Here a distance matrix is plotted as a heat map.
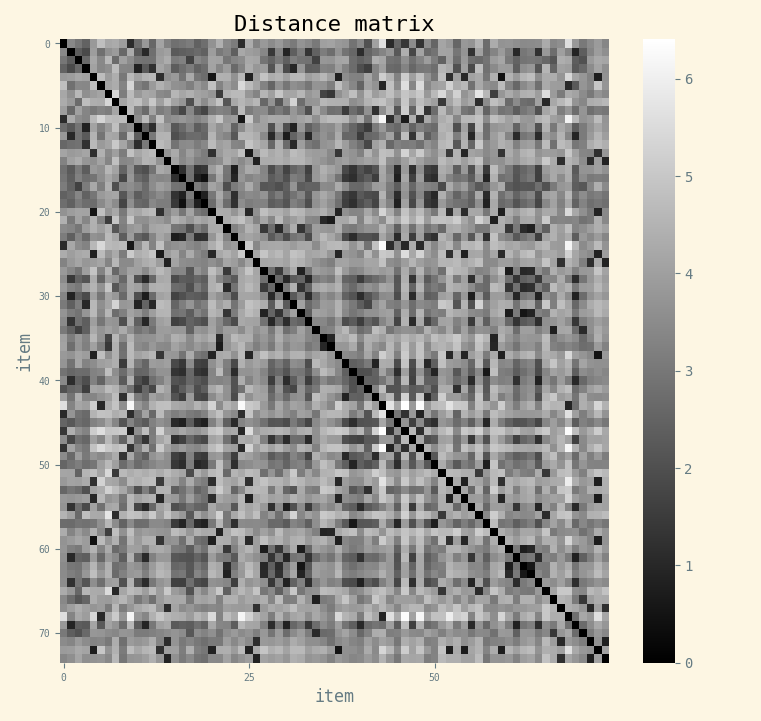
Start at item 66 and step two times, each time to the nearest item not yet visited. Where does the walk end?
70
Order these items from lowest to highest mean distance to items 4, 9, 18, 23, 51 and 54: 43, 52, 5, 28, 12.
52, 28, 12, 5, 43
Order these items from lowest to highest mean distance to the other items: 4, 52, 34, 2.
2, 34, 4, 52
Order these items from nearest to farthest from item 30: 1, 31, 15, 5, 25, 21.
1, 15, 31, 5, 21, 25
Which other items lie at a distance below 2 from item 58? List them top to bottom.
6, 21, 35, 36
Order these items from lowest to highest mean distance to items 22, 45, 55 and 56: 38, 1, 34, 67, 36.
1, 38, 34, 36, 67
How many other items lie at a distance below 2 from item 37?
8
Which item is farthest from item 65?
6
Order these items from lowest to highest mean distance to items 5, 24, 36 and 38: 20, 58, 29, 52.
58, 29, 20, 52
